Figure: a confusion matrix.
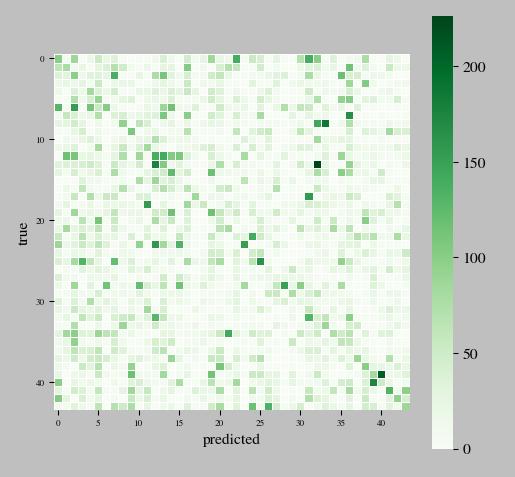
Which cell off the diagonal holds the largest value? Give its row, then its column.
13, 32
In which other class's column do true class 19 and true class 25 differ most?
3
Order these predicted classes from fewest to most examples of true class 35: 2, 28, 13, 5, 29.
28, 5, 13, 29, 2
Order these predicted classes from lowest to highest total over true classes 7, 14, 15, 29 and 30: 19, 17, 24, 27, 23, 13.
17, 24, 23, 27, 19, 13
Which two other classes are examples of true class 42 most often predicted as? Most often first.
0, 31
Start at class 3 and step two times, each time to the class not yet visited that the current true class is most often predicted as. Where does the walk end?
20
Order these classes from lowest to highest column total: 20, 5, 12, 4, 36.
4, 20, 12, 5, 36
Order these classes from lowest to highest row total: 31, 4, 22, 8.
31, 4, 8, 22
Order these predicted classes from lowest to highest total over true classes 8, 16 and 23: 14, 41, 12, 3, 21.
41, 21, 14, 3, 12
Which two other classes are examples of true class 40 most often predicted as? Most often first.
39, 0
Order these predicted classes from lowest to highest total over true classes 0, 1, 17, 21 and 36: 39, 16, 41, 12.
39, 12, 41, 16
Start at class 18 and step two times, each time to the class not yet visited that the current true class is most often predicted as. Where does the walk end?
5
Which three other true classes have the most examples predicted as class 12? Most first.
13, 23, 32
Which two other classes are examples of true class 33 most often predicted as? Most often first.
8, 2
